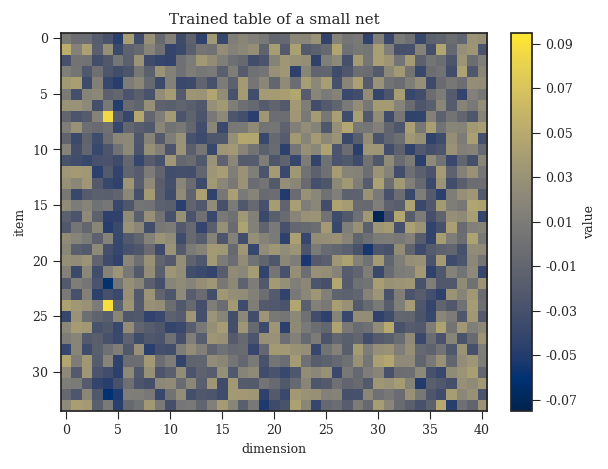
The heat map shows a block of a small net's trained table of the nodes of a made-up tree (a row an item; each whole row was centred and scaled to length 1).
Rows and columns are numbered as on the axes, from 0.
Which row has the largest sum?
29
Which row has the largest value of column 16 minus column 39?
11
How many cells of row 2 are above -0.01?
28
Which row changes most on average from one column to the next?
7
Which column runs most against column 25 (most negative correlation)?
14
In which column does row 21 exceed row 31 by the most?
34
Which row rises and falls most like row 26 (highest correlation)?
12
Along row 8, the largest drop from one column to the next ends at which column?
15
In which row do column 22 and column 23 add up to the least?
20
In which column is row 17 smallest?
4
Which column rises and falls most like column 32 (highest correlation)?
21
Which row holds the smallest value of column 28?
10
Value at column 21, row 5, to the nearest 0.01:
0.04
